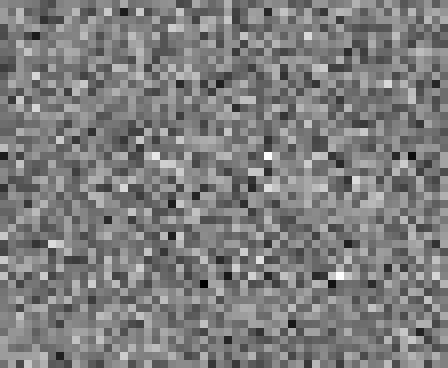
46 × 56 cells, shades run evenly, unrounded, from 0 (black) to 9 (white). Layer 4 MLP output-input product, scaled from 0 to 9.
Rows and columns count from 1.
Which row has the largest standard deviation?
35
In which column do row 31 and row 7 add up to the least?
44
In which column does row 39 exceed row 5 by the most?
5
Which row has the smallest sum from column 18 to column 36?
36
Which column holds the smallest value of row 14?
30
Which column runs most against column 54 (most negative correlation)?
46
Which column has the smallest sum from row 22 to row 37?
22
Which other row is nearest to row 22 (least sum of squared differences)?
18
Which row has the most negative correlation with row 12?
25
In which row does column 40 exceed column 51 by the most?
24
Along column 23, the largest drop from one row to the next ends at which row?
11
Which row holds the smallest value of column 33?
42
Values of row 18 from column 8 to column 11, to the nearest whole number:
7 4 2 4
